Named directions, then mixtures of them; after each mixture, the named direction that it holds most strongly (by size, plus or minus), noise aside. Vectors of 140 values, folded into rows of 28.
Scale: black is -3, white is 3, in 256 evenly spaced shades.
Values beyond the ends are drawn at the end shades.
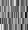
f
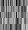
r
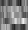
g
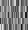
f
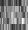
g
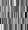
f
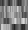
g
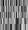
r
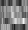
g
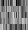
r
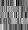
f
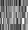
r
